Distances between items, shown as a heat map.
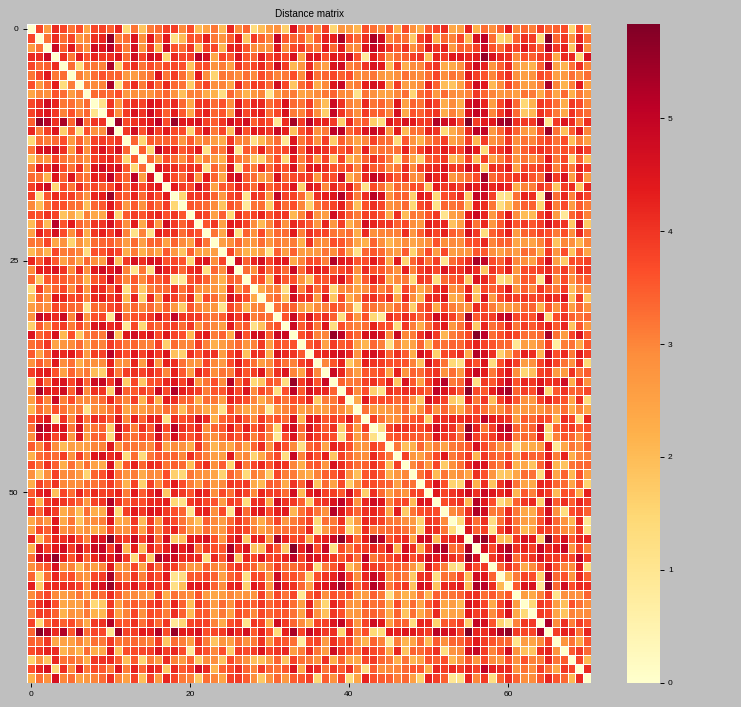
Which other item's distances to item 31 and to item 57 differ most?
10
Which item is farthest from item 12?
33
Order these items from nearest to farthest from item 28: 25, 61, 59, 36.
61, 36, 59, 25
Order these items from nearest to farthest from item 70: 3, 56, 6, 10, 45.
6, 56, 45, 10, 3
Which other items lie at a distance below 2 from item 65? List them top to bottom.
10, 31, 39, 43, 44
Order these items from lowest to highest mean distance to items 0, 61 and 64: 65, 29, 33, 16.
29, 16, 33, 65
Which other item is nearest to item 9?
8
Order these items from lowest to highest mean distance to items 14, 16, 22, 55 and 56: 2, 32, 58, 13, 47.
32, 2, 58, 13, 47
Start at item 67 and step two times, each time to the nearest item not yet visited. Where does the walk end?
52
